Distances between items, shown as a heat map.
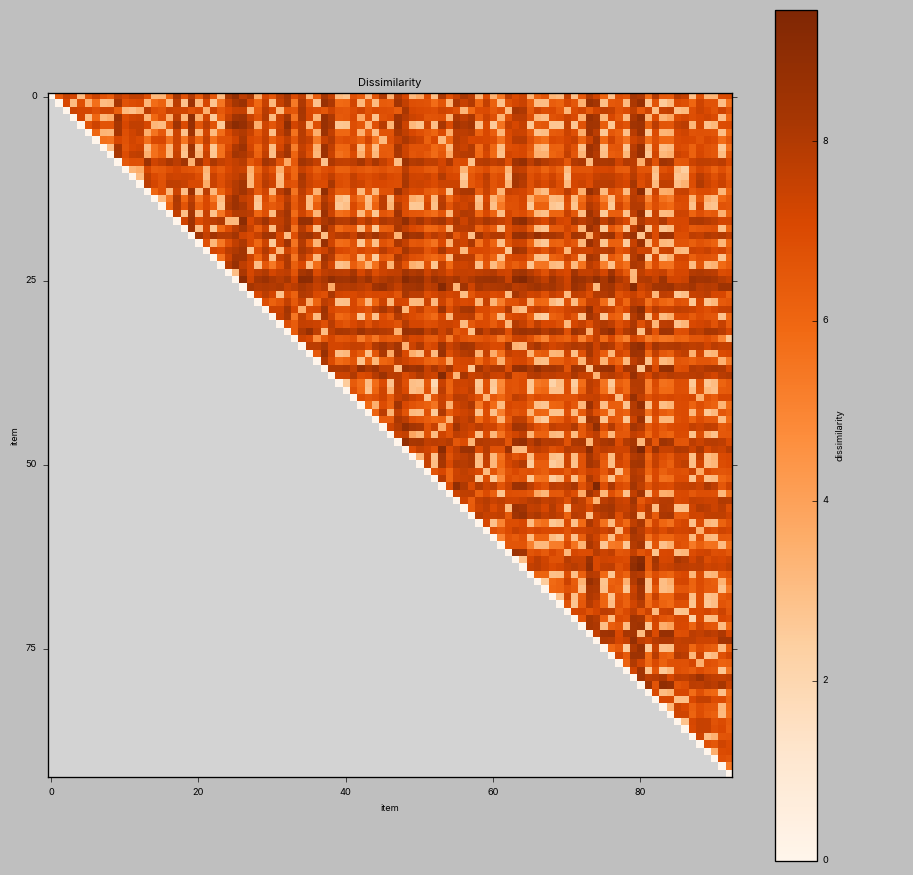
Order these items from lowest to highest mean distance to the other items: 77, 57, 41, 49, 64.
49, 77, 41, 57, 64
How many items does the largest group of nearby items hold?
25
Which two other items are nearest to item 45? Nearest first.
6, 53
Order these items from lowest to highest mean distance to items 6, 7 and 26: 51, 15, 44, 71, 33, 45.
44, 45, 33, 51, 15, 71
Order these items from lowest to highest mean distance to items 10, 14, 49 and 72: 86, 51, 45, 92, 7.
7, 86, 92, 51, 45
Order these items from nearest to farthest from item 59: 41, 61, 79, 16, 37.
41, 61, 16, 37, 79
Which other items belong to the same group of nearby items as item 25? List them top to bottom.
17, 24, 79
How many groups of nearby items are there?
10
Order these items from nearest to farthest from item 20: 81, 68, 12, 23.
81, 23, 68, 12
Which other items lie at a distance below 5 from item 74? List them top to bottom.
26, 38, 55
